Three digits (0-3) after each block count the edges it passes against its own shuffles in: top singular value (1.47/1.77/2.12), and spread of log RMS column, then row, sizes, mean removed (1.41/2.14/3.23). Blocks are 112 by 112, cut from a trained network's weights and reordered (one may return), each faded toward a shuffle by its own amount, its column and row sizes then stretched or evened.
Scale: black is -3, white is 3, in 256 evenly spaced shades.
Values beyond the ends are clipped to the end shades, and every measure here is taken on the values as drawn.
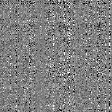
1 3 1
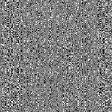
3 3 0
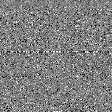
1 0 2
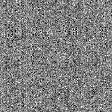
1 1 0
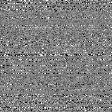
0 1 3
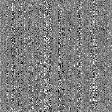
2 3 1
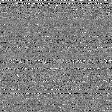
2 0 3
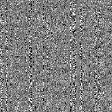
2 3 0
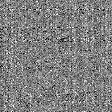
1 0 2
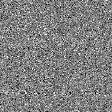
0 1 1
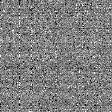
1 2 0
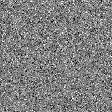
1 0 0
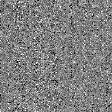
0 2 0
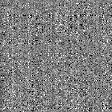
1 1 2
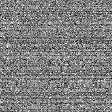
3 1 0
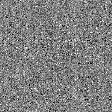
0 0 1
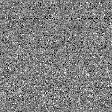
0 1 1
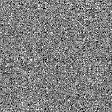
1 1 1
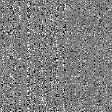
2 3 1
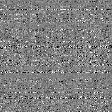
0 1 3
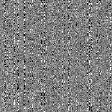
2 3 0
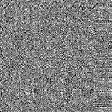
3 1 1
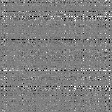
2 2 3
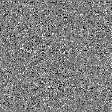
0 1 2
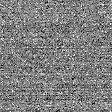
1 1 0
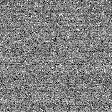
1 0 0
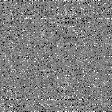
2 1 2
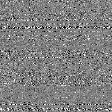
0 1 3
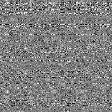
3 0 3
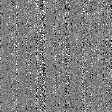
0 3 1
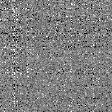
0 2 2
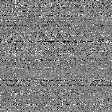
1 1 3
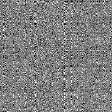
2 3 0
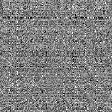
3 2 1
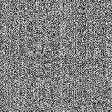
2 1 1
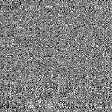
2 1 2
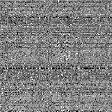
3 1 2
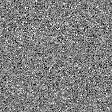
0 0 1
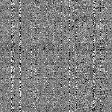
2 3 0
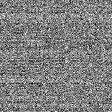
2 0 0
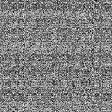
3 1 0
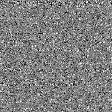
0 0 2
